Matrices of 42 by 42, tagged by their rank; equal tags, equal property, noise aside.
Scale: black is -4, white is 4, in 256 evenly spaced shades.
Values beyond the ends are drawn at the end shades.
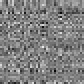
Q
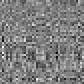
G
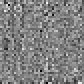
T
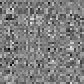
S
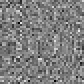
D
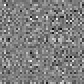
T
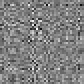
Q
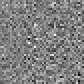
T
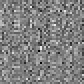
D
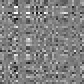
G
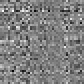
Q
